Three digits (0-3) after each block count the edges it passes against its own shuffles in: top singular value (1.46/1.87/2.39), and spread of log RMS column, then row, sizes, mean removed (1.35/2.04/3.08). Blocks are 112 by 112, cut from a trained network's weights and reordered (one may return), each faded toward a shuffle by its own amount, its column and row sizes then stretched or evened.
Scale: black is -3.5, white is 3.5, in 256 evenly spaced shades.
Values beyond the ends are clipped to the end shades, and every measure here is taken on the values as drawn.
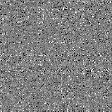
1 1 2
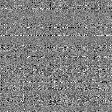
1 1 3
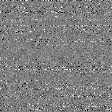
0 0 3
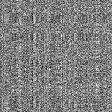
3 1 0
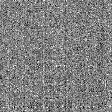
1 0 1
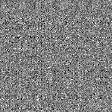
1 1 2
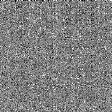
1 1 2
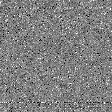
1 0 1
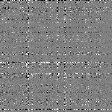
2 2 3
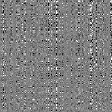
3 3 2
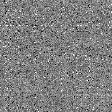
1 2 1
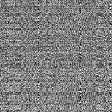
3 2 0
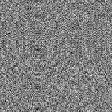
2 0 0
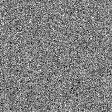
0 1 0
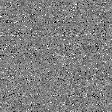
0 1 2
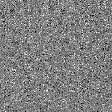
1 1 1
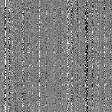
2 3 1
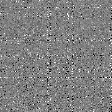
1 2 2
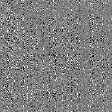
1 3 2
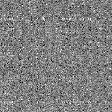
2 2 0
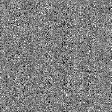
0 2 1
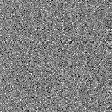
2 0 1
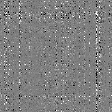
1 3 2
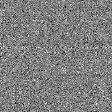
0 1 1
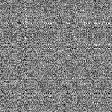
3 1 1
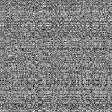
3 1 1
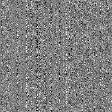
0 3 0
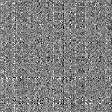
2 2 2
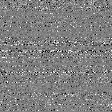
0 0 3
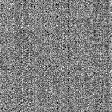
2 1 0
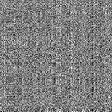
3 1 2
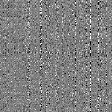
2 3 0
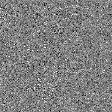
1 1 1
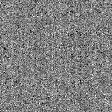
1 0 1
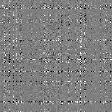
1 3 3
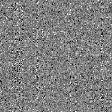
1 2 0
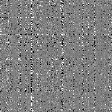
2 3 2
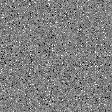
0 1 1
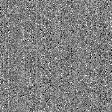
0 2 0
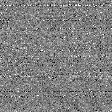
1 1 2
